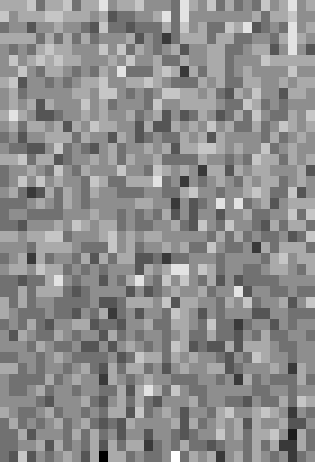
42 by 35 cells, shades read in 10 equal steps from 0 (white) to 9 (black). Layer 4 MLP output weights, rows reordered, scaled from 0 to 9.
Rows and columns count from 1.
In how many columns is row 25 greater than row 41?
6
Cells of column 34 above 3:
26
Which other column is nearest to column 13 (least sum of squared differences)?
9
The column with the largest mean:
4
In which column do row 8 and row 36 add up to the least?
17
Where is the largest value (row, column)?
42, 12
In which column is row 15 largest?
7
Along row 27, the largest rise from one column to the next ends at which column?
28
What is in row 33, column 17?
3
